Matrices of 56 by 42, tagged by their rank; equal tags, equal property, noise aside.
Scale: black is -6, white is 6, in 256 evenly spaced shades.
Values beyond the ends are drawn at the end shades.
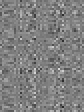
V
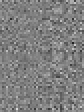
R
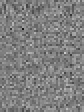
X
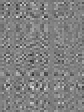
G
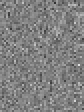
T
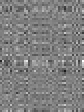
G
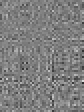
R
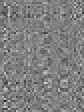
R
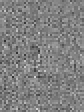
X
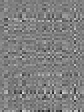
G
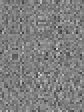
X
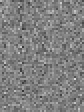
T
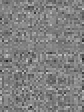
R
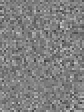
X
